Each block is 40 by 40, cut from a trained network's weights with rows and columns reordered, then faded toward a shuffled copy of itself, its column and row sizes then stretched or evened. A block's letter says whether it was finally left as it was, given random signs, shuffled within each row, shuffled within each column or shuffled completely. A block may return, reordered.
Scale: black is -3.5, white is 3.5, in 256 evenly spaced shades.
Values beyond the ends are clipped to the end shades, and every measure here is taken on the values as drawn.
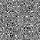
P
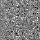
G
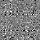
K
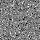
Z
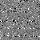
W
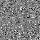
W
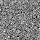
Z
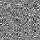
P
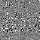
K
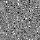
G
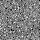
Z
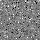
Z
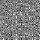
P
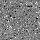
Z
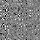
P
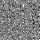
G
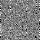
G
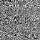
K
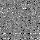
W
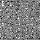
K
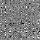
K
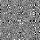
P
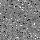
Z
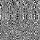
P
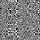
P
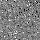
Z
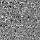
K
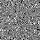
W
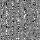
G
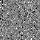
G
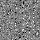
G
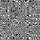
P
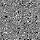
K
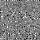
W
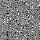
G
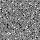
Z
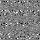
W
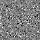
W
